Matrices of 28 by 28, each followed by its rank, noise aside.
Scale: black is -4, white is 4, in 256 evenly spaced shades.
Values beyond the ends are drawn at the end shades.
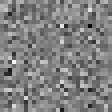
six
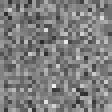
eight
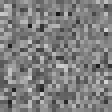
seven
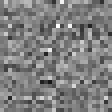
five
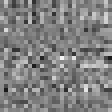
four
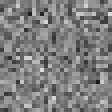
seven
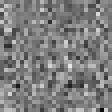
four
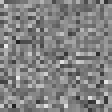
eight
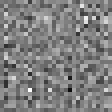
eight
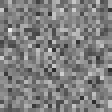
seven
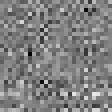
five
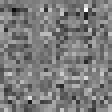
six
